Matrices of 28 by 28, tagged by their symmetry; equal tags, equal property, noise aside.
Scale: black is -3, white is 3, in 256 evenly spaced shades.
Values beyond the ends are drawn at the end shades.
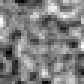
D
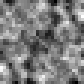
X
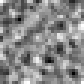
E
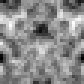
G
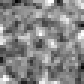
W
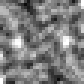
X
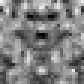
G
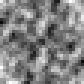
X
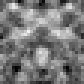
G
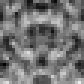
G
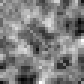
E
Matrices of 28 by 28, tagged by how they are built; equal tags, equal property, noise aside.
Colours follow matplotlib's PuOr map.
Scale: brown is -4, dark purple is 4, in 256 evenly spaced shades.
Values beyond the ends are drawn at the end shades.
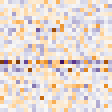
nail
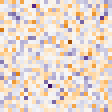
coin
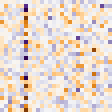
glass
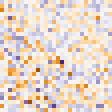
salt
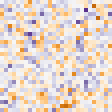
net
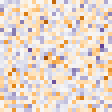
coin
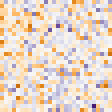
net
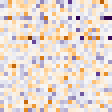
nail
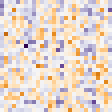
net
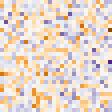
coin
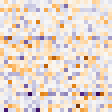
nail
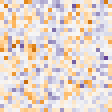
net
